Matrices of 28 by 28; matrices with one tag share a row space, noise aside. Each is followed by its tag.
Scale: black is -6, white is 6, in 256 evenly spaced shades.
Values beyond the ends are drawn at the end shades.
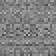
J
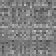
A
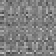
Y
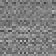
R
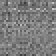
R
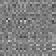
R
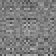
J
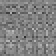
Y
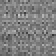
R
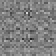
J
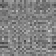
A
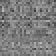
A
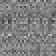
R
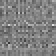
R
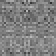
J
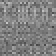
R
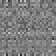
R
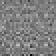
J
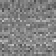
A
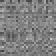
Y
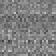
R
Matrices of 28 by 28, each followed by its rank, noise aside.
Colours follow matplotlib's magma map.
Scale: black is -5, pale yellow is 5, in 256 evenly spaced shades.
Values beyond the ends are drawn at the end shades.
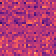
four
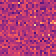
six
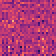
six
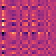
one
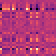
one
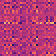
three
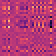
two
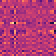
two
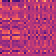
two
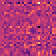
three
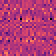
three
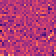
six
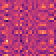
two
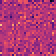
six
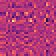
three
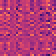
two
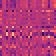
two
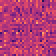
four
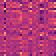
two
